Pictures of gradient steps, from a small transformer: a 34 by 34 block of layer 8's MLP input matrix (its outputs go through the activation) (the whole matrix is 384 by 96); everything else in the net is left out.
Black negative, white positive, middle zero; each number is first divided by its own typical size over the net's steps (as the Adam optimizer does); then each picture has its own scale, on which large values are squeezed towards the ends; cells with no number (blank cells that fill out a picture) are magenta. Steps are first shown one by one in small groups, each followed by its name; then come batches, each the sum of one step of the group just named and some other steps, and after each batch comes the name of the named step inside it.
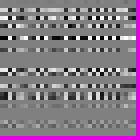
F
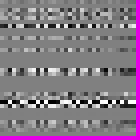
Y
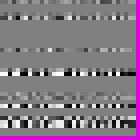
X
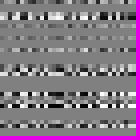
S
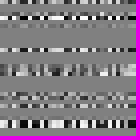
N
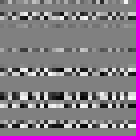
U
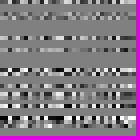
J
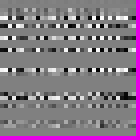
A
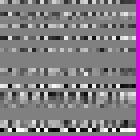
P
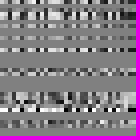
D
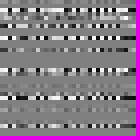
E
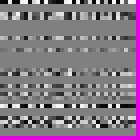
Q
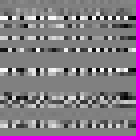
A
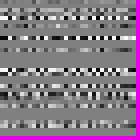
F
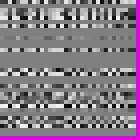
J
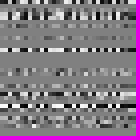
Q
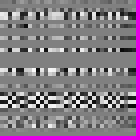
Y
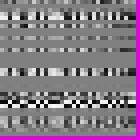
Y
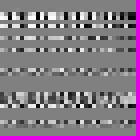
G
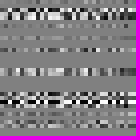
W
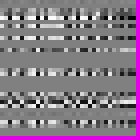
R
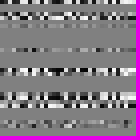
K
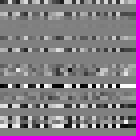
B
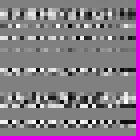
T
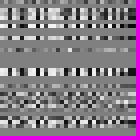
R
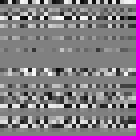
K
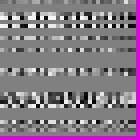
G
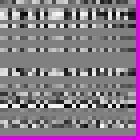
G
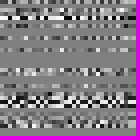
W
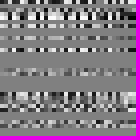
G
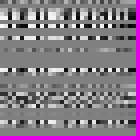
G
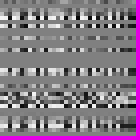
R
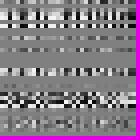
G
